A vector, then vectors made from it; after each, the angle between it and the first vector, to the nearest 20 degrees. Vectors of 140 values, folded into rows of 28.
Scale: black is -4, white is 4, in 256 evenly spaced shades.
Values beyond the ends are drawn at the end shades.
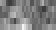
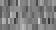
60 degrees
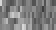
40 degrees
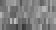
140 degrees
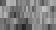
160 degrees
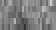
140 degrees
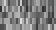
60 degrees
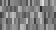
80 degrees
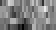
160 degrees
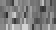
40 degrees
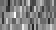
60 degrees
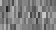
80 degrees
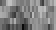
160 degrees
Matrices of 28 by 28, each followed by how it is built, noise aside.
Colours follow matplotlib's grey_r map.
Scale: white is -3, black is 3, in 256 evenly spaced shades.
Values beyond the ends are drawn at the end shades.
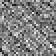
Toeplitz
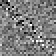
banded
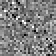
block diagonal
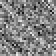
Toeplitz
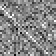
Toeplitz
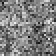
smooth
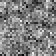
smooth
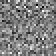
low rank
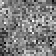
smooth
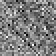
Toeplitz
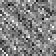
Toeplitz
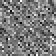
Toeplitz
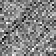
Hankel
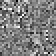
block diagonal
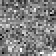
smooth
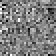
low rank
